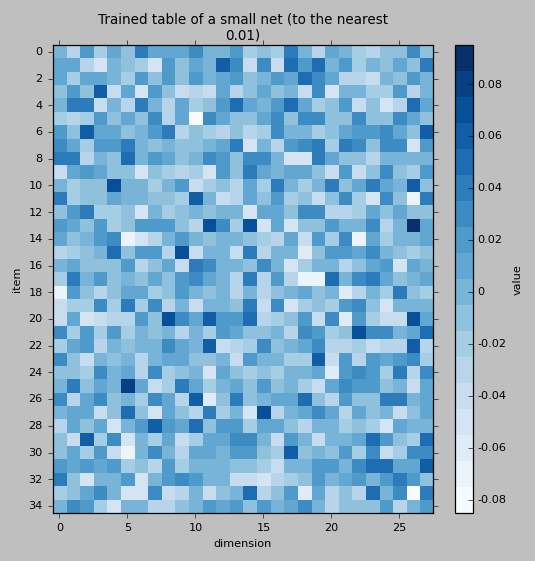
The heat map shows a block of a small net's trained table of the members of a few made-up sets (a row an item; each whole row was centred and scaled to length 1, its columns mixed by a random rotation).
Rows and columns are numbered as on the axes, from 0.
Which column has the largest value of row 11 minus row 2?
21
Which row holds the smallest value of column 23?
11
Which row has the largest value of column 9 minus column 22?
14
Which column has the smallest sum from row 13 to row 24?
17
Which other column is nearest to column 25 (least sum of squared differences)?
3
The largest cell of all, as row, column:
13, 26
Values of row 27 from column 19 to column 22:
0.03 0.01 -0.03 0.01
